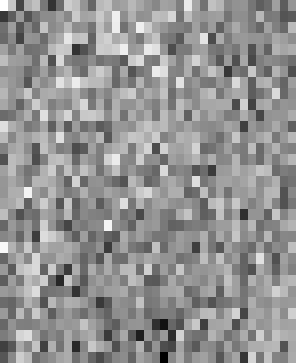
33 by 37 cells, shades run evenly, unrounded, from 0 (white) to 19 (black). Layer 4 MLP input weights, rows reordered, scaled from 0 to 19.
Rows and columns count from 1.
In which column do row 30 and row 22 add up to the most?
21
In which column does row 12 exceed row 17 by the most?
31
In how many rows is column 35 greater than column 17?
14
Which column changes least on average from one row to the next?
36
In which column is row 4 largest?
3
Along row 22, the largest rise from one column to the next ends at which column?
5
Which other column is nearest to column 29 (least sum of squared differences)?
34
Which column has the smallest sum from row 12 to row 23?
6
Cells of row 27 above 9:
13
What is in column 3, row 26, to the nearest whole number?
10
